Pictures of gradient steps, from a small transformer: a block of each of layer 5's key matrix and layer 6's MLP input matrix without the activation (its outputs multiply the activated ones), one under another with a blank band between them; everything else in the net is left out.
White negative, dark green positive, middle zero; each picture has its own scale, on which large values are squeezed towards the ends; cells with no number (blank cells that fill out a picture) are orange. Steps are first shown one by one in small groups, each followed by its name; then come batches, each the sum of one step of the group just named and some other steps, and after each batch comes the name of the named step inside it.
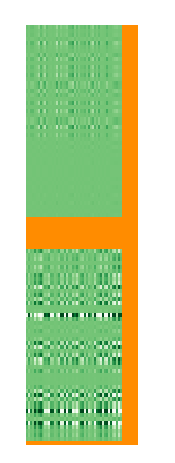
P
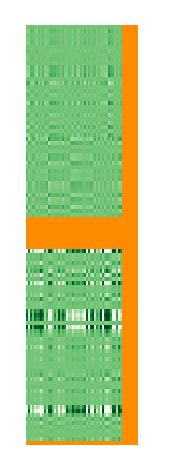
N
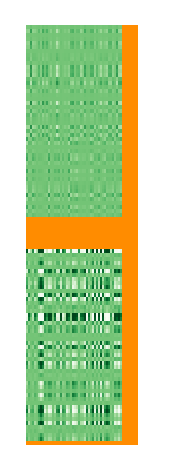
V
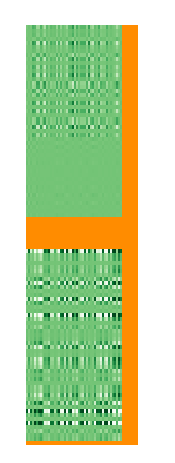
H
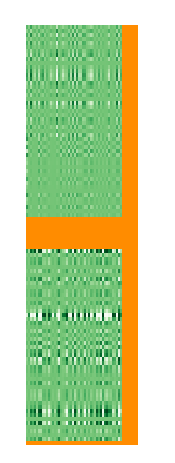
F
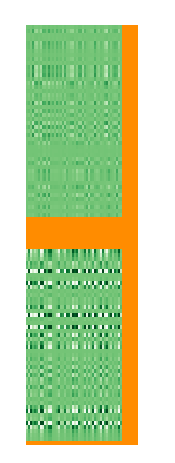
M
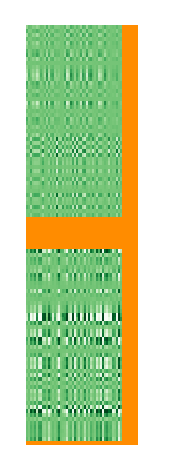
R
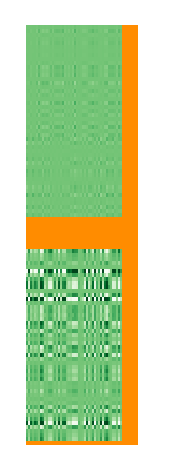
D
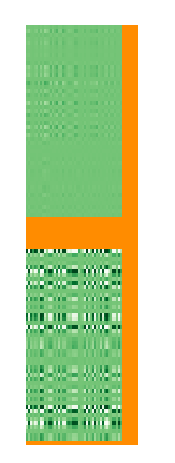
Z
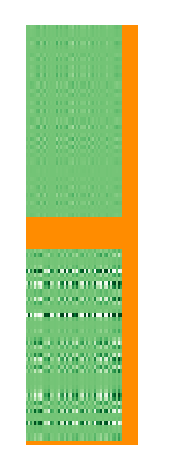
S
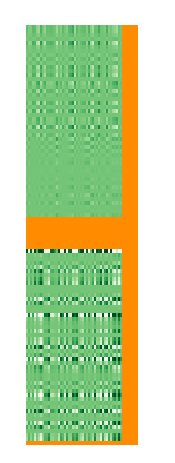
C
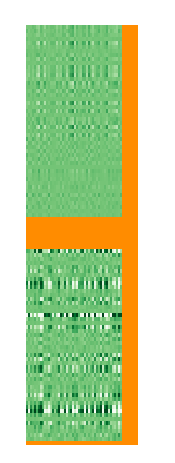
C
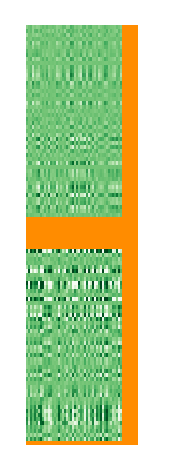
D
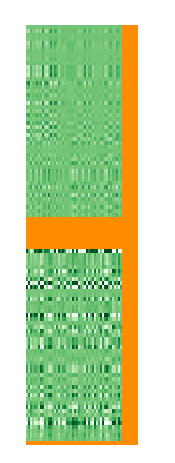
Z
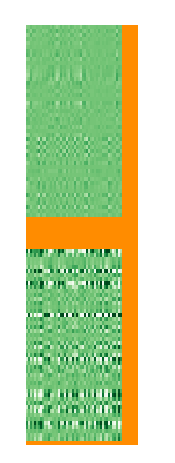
S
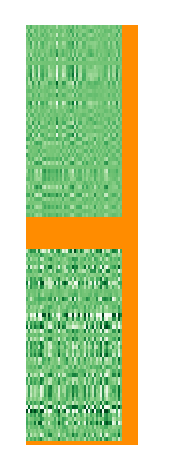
F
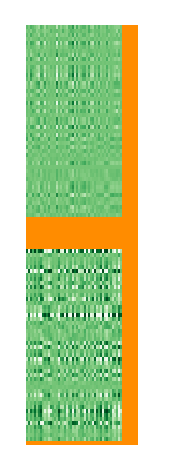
F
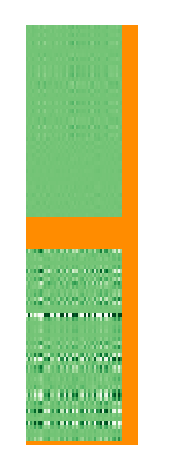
S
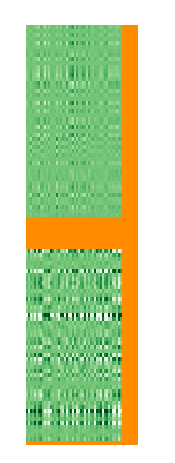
R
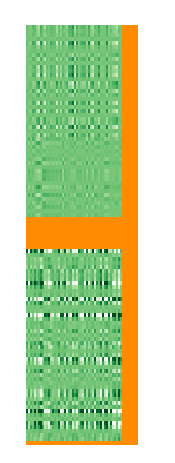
C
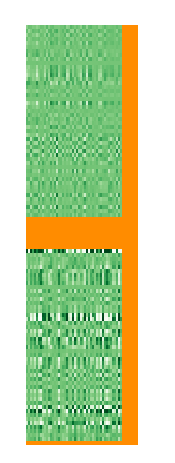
R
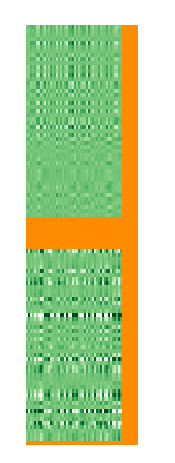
C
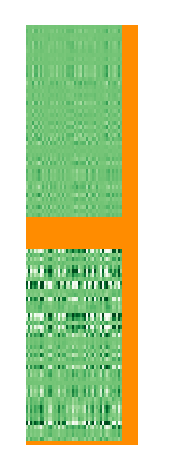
D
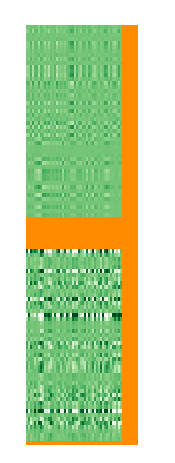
P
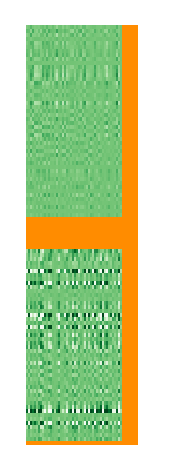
M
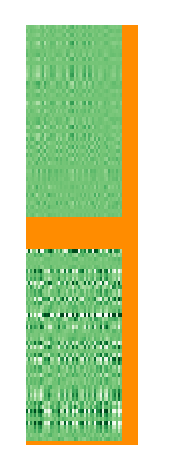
S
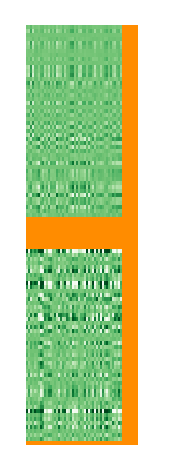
V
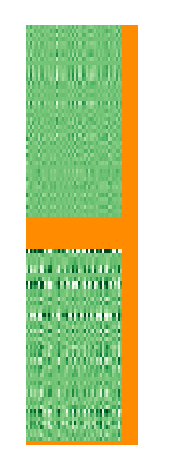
F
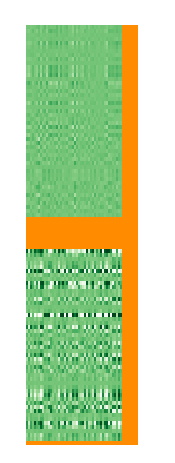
S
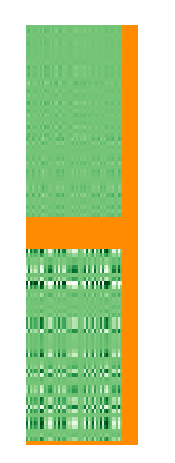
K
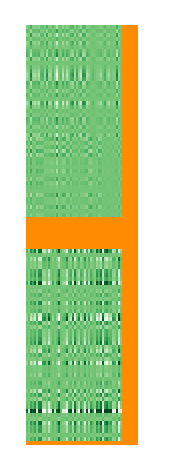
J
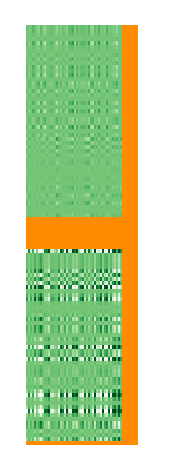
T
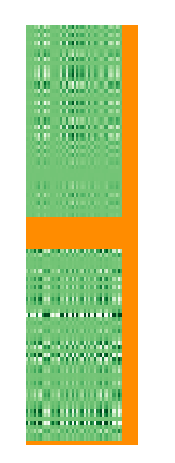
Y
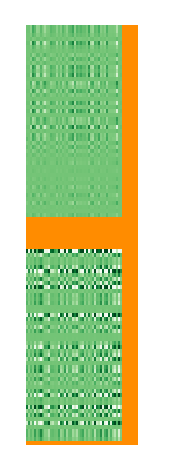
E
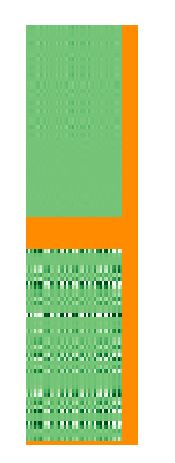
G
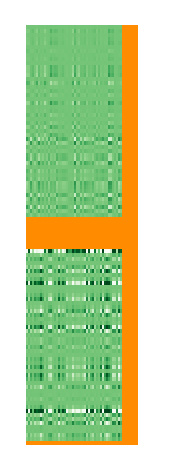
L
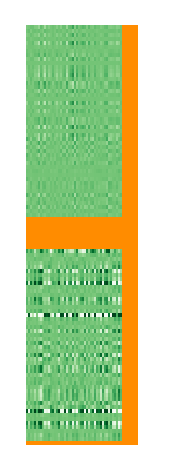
Y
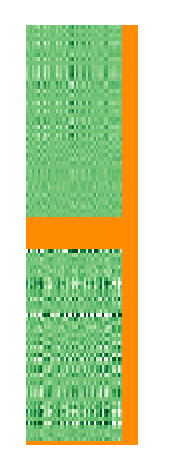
Y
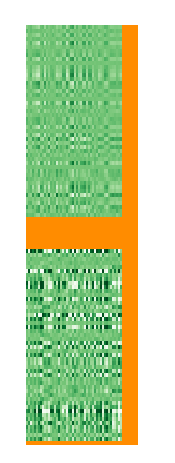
K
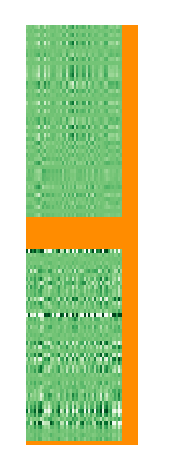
Y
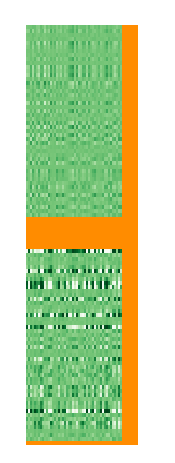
L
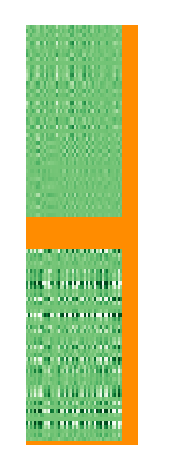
G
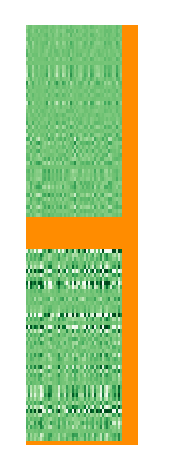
L
